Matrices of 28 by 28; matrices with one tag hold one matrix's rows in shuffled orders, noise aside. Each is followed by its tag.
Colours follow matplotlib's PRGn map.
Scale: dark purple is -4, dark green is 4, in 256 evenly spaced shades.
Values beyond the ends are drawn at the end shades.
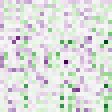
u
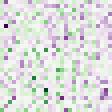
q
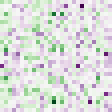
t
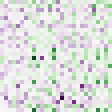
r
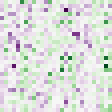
u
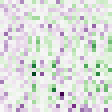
r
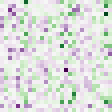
u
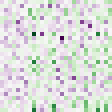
r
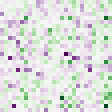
u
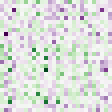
q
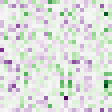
u
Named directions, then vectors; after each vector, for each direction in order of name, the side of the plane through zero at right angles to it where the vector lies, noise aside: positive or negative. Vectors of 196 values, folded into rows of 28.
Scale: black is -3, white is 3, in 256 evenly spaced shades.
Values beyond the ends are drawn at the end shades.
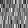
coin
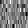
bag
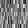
negative, positive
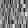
negative, positive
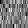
positive, positive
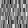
negative, positive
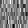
positive, negative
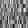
positive, negative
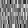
negative, positive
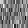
negative, negative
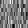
positive, negative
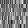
negative, positive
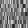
positive, negative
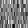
positive, negative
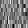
positive, negative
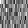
negative, negative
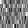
negative, negative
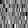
positive, positive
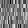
negative, positive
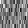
negative, negative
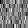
positive, positive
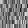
negative, negative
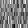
positive, negative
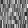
positive, positive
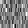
negative, negative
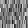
negative, negative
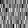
positive, positive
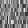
positive, negative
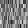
negative, positive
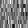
positive, negative
